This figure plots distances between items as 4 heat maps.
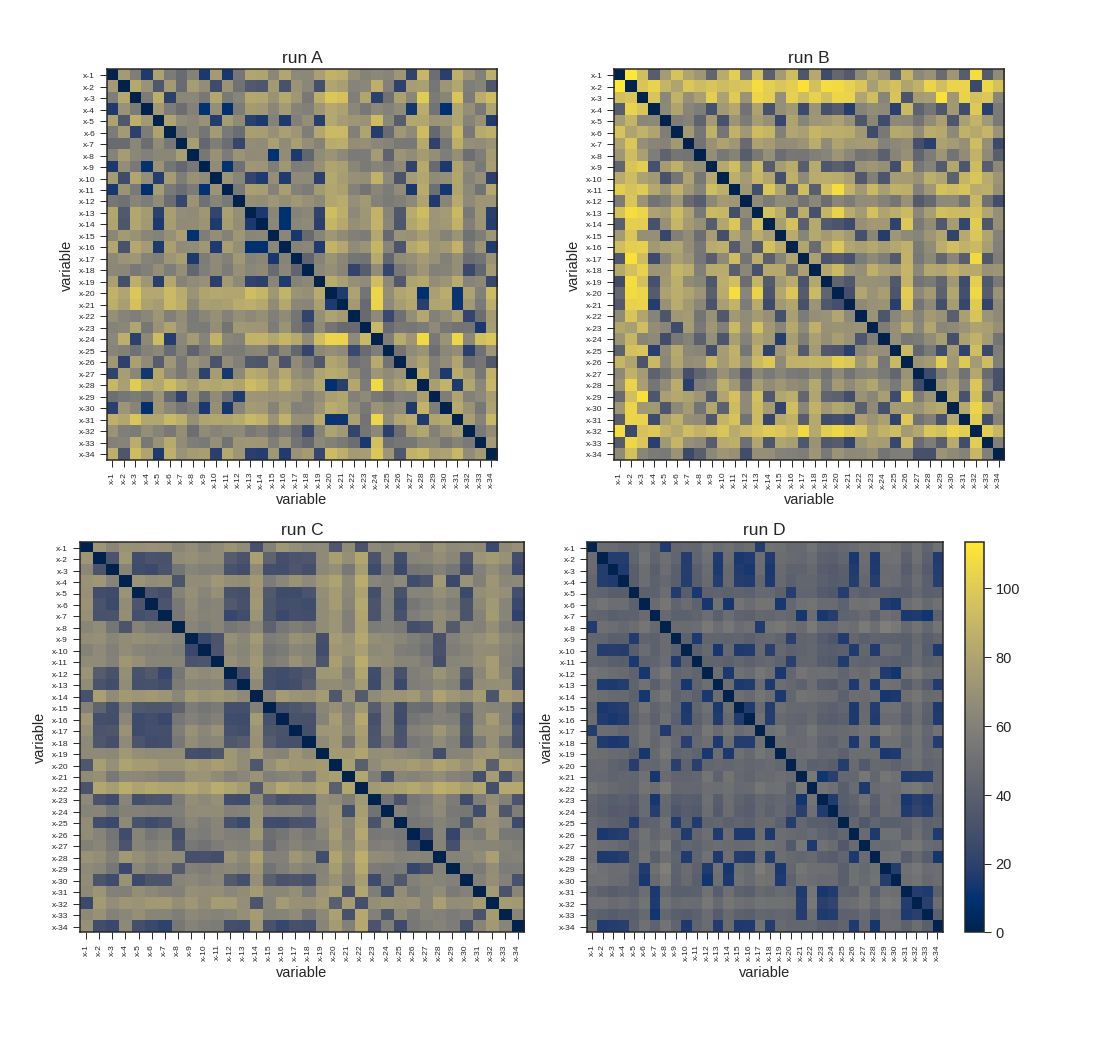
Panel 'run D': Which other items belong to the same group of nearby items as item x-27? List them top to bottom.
x-22
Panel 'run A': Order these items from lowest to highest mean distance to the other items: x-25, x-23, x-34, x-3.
x-25, x-23, x-34, x-3
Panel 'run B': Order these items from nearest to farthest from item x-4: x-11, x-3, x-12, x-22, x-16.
x-12, x-22, x-16, x-11, x-3
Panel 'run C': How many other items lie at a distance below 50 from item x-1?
4
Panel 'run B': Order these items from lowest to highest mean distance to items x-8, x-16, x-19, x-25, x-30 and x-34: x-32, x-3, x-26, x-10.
x-10, x-26, x-3, x-32
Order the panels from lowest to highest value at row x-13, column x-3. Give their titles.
run D, run C, run A, run B
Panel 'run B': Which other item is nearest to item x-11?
x-13
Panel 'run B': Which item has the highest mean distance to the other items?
x-2
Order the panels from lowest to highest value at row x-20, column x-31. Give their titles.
run A, run B, run D, run C
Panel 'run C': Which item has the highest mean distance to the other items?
x-22
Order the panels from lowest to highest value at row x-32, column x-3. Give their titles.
run D, run A, run C, run B
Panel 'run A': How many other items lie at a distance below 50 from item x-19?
8
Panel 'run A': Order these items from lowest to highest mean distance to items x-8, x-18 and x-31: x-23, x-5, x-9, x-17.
x-17, x-23, x-9, x-5
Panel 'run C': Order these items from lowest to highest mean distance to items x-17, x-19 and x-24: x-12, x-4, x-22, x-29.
x-12, x-29, x-4, x-22
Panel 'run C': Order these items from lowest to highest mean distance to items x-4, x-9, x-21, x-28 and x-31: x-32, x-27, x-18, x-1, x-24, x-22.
x-24, x-27, x-18, x-1, x-32, x-22
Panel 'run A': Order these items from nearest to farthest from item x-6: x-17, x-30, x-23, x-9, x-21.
x-9, x-30, x-17, x-23, x-21
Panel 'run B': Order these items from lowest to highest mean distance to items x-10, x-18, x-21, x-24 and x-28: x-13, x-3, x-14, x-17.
x-17, x-14, x-13, x-3
